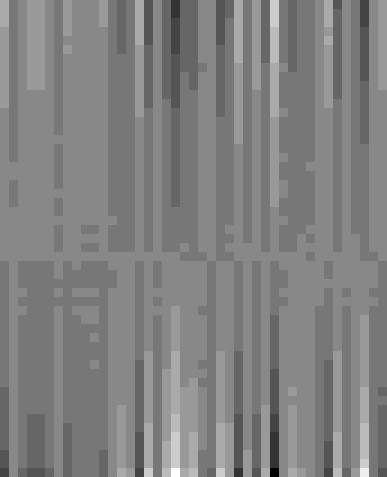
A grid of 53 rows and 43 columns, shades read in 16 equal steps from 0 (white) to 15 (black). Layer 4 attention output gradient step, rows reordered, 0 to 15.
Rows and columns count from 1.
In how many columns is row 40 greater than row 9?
21
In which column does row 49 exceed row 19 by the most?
31
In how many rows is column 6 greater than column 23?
19
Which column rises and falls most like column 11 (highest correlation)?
10
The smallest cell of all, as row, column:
53, 20
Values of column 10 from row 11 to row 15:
7 7 7 7 7
